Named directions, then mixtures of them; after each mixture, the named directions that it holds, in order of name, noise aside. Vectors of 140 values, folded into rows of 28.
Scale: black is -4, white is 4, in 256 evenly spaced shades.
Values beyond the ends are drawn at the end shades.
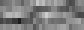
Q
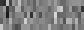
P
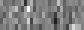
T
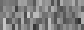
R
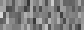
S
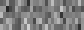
P, S.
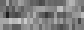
P, Q.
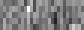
R, T.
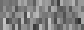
R.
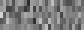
S.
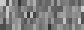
P, R.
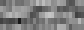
Q.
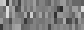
P.
